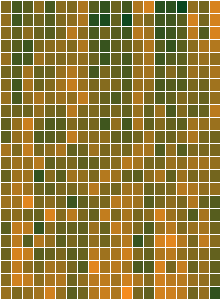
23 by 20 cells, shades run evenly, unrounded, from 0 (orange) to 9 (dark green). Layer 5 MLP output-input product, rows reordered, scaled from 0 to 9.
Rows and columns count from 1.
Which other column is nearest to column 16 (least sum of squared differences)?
12
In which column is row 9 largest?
16
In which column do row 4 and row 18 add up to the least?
19
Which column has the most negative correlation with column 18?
5
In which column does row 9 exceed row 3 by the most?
18
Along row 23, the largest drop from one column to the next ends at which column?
15
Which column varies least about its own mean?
1
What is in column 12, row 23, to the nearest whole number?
0
